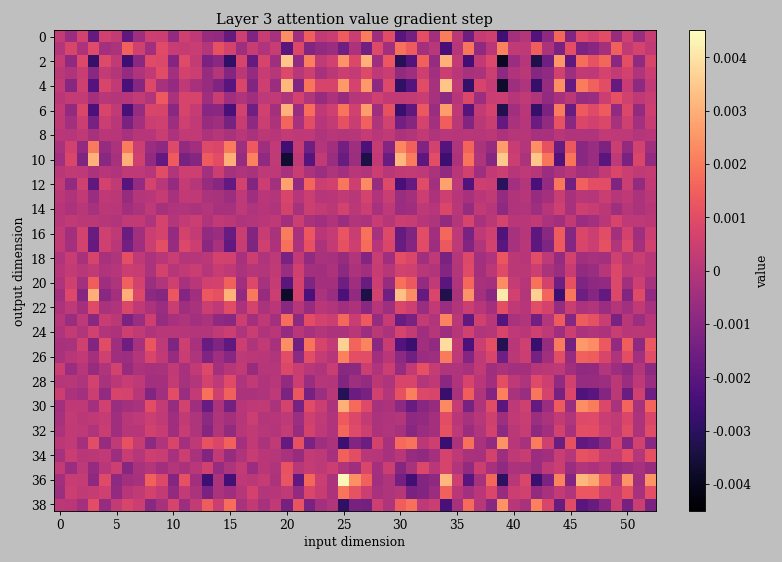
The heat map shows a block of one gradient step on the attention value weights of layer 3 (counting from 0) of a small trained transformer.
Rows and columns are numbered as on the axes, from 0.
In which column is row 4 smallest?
39
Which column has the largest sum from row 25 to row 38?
25
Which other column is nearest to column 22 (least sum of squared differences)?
44
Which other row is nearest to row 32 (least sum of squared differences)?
31
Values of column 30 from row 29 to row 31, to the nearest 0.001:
0.001 -0.001 0
